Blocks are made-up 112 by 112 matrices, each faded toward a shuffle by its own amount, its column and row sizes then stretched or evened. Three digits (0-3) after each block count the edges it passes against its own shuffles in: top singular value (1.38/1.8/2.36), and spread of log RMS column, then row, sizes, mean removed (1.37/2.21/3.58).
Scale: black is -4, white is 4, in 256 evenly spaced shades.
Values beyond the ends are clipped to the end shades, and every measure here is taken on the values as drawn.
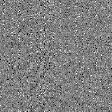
2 2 0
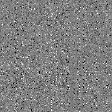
0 2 1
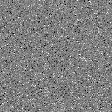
2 0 0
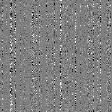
1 3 1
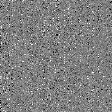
0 2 1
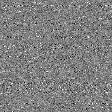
0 0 2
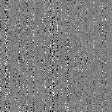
1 3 1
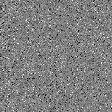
2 1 0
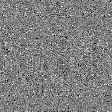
1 0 2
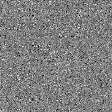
0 1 2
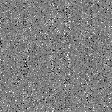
2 1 0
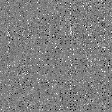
1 2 1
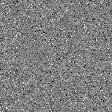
1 1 0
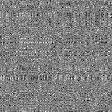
3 0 2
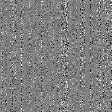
1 3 0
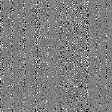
2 3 1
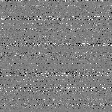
1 0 3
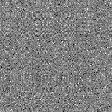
3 0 0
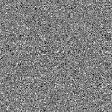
2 1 1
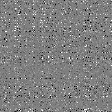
0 2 2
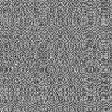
3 0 1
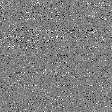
0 1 2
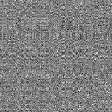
3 1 1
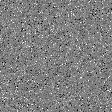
0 0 0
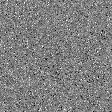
0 0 0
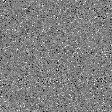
1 1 1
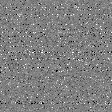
0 0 2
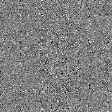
0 2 1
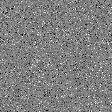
1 0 1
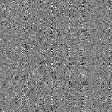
3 2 1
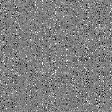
2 2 0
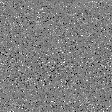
0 0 1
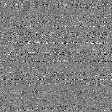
1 1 3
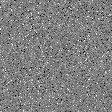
0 0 0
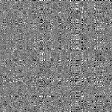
3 2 2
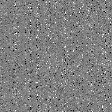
0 2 0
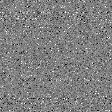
1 0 2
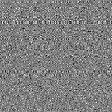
3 0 2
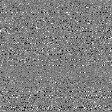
1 0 3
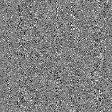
1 2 1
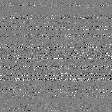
1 0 3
